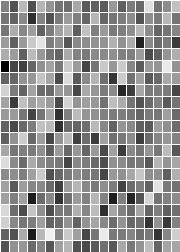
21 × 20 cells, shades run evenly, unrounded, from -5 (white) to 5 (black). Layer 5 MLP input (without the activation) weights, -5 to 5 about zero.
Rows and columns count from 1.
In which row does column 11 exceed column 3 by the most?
12
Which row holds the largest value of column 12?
18
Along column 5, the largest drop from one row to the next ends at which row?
4
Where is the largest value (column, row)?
1, 6
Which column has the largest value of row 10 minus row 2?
7
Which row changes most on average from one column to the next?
20
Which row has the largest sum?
17
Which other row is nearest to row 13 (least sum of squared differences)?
2
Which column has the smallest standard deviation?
15
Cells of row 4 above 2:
2
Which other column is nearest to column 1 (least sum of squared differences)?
10
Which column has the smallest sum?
5
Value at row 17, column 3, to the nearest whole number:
-1
